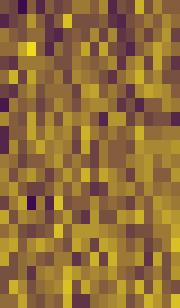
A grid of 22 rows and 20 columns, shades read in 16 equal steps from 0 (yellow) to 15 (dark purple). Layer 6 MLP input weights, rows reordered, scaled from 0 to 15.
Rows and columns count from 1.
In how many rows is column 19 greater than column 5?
8
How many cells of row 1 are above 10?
6
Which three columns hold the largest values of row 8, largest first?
1, 16, 14
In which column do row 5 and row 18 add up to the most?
17
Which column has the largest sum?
15
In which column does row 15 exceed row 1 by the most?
4
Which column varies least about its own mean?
19
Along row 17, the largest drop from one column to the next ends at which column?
7
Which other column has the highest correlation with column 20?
12
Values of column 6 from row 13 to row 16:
11 9 13 11
